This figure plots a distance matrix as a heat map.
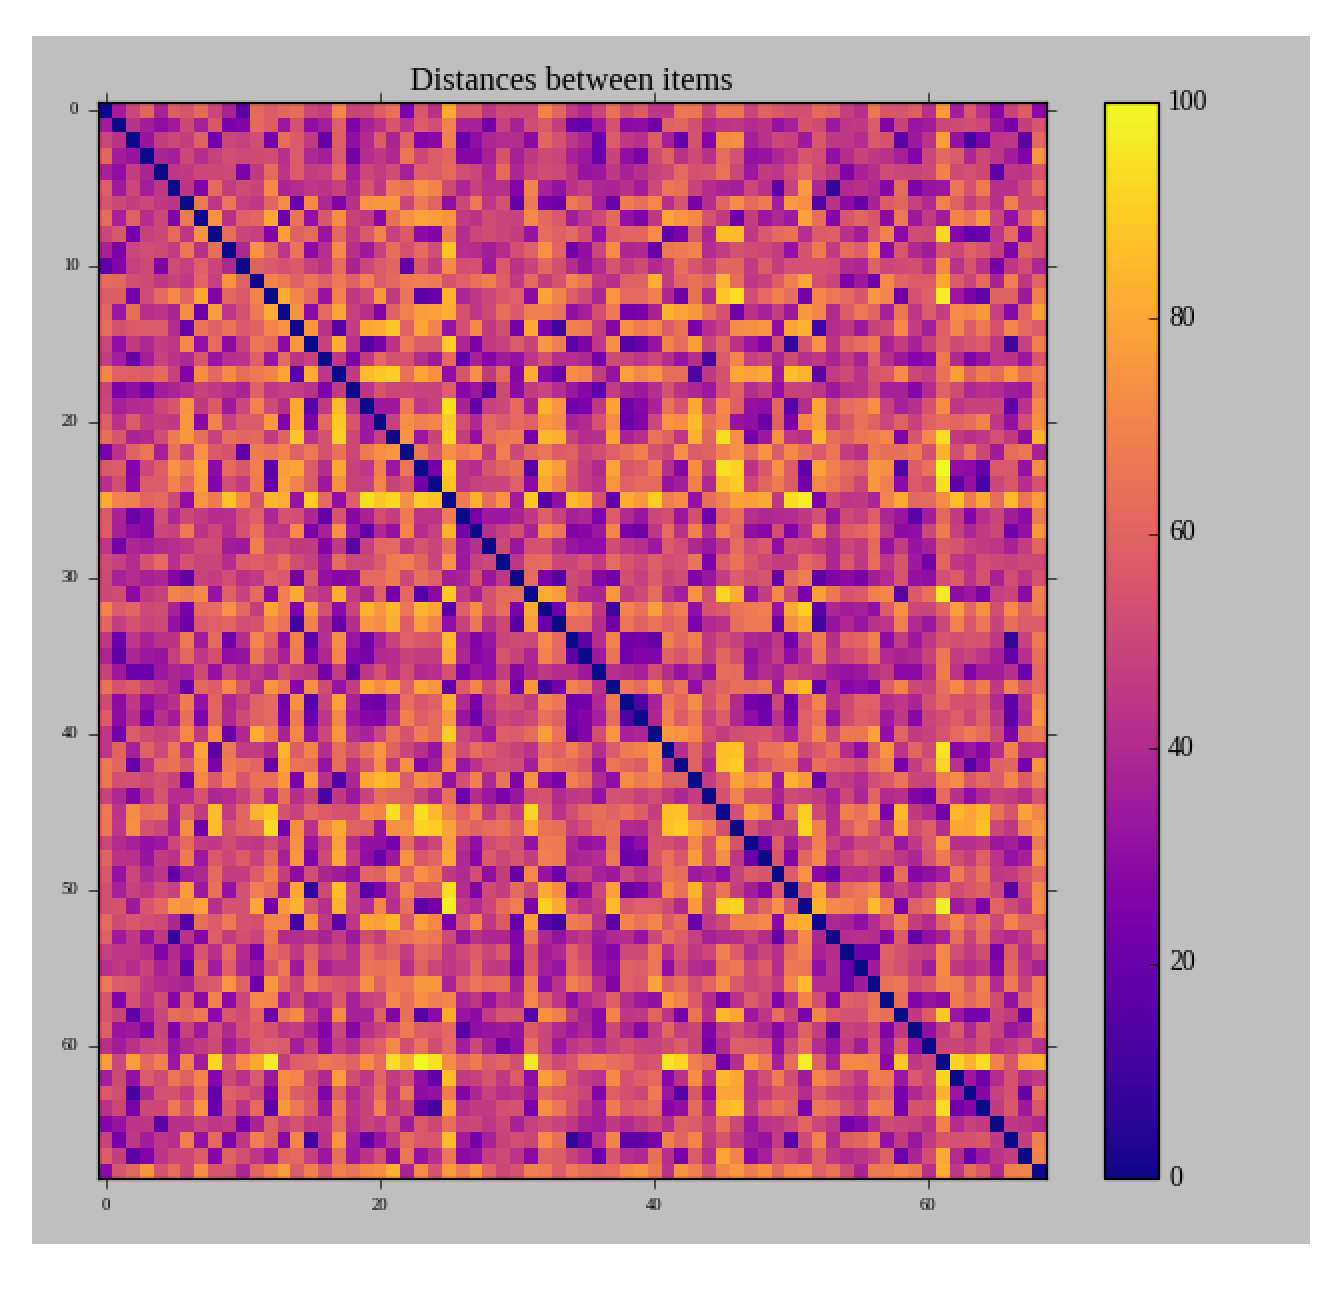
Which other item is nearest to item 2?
63
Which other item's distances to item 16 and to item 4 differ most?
44
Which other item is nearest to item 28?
18
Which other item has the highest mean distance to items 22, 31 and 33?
61
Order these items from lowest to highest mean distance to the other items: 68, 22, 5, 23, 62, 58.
5, 58, 62, 23, 22, 68
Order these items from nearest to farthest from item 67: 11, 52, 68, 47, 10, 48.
47, 48, 11, 10, 52, 68
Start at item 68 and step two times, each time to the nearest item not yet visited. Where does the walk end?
10
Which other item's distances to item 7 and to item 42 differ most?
46
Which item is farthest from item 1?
25
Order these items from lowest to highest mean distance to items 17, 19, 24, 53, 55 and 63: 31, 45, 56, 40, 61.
31, 56, 40, 45, 61
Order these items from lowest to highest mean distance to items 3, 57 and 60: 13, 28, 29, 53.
53, 28, 29, 13
